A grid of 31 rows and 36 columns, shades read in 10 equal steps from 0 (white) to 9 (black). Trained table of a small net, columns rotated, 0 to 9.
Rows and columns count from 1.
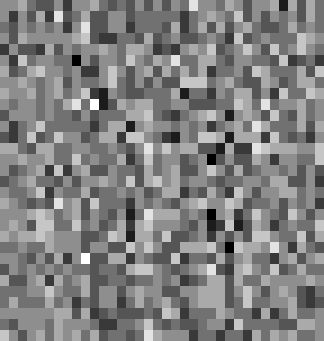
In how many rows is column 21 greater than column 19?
17
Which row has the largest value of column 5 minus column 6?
5
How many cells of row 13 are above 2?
29
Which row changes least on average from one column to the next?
30
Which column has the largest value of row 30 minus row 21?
26
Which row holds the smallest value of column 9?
10
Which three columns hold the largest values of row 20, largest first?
24, 15, 27
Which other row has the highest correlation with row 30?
4
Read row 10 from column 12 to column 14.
8 6 3
